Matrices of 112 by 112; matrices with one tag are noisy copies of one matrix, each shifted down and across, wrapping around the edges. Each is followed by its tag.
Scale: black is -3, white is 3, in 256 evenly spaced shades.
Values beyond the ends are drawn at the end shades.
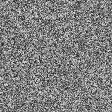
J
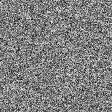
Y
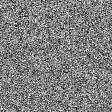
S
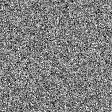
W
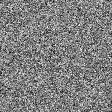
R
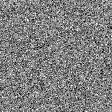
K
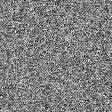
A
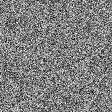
A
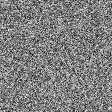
R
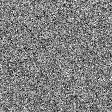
S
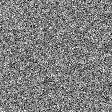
J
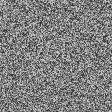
Y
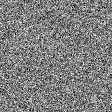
Y
